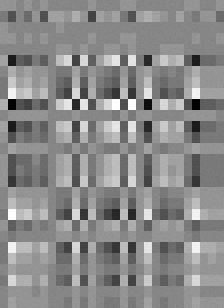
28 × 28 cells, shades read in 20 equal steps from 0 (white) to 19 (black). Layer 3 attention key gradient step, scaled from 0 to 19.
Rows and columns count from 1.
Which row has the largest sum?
10
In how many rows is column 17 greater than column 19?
15
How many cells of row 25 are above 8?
14
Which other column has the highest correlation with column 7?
18
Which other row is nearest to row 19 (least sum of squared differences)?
24
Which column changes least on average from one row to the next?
7
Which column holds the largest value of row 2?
12
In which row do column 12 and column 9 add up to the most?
2
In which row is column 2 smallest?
20
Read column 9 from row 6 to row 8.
3 10 12
